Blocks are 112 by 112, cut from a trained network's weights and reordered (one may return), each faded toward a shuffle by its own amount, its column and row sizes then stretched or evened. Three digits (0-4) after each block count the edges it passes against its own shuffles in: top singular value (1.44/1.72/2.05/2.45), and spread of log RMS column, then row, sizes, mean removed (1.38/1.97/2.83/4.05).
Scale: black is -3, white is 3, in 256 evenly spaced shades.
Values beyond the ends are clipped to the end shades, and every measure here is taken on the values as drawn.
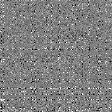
0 3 3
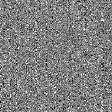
1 2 0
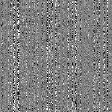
2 4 0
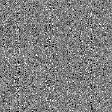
0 3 0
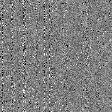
0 3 0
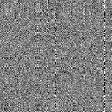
4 3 1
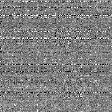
4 2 3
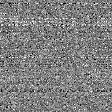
2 0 2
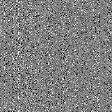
1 3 0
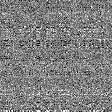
3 1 2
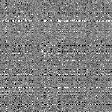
4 3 3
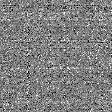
1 2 1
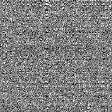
3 2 1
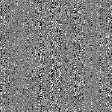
0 4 0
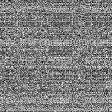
4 1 0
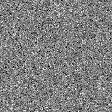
1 0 0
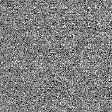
1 2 1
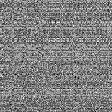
4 0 1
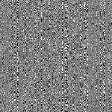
3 4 0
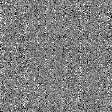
0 3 0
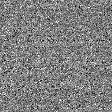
0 0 2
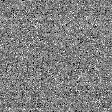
0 1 0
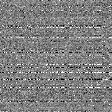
4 1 3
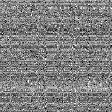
4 1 0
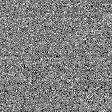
0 0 1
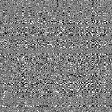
4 2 4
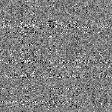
0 2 3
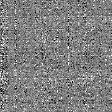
1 3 0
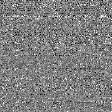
0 2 3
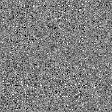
0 2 2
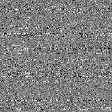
1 0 3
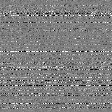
2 0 4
